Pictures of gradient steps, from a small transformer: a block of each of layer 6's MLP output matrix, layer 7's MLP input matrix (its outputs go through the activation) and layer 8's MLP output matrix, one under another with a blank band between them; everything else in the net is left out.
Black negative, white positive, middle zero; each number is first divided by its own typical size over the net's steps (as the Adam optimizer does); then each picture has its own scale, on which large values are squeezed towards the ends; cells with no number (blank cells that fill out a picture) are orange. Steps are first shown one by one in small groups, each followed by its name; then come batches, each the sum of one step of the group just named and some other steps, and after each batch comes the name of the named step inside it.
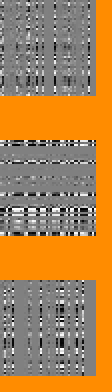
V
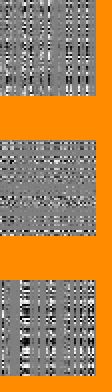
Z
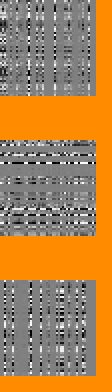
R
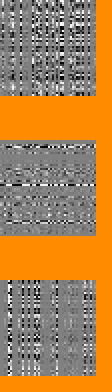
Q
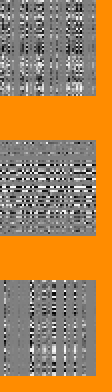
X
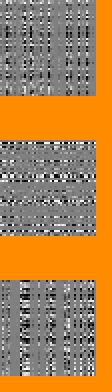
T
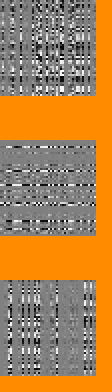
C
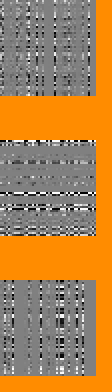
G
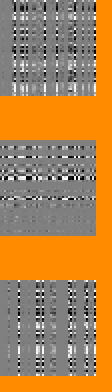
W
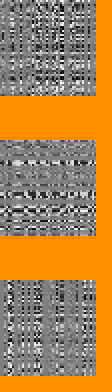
Q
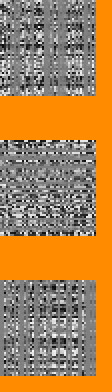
V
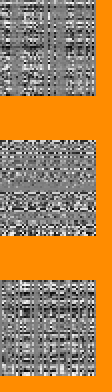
G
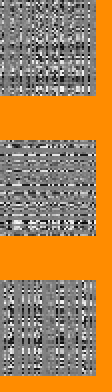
C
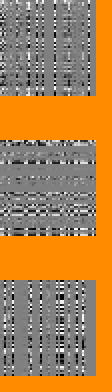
G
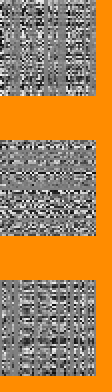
Z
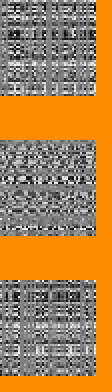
W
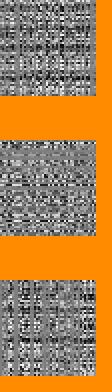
T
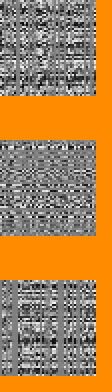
Z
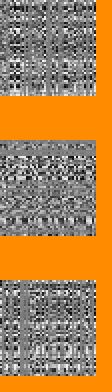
W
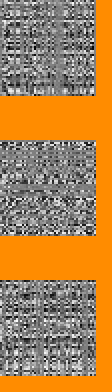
T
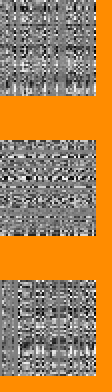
W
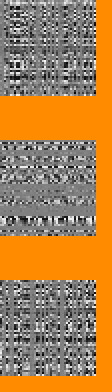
T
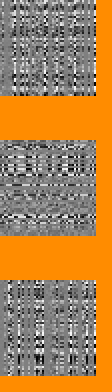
Q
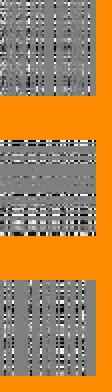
V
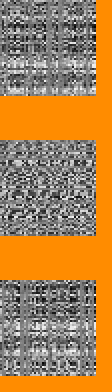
X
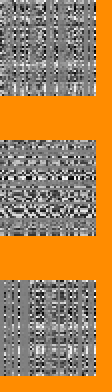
W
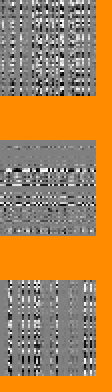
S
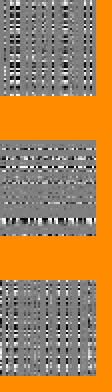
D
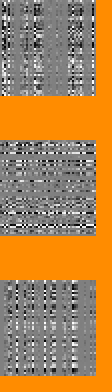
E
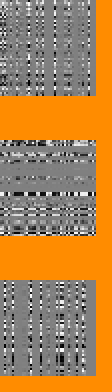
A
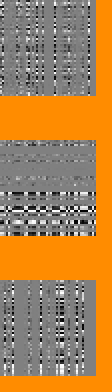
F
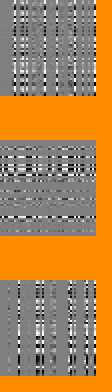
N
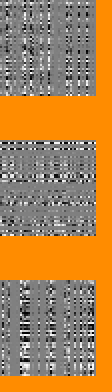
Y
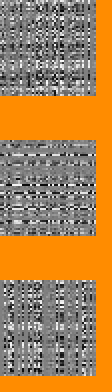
A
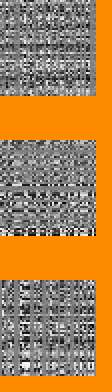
Y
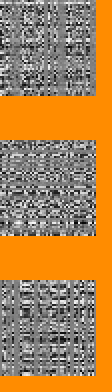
F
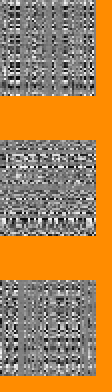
D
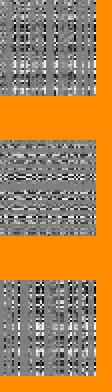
A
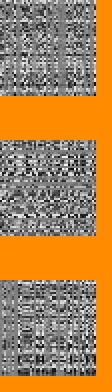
N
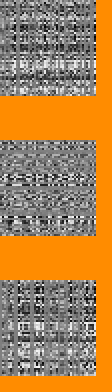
Y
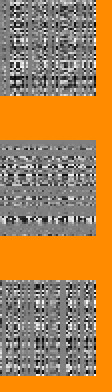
D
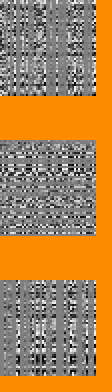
N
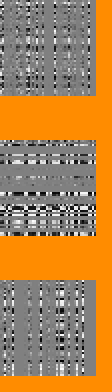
F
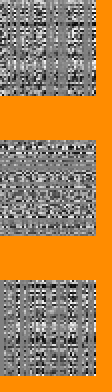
A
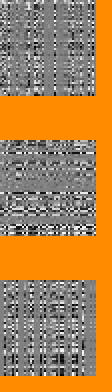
A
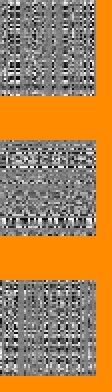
D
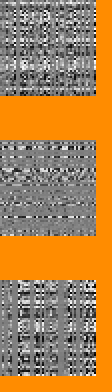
S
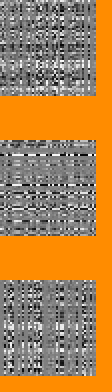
A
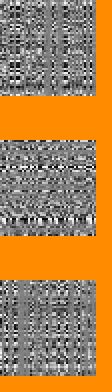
D
